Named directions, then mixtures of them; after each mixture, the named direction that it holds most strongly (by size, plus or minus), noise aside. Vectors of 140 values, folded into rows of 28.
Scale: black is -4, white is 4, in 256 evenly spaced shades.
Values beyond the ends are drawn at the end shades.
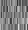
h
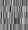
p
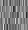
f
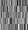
h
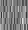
p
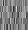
f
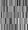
h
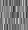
f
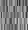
h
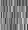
h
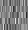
f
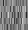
p
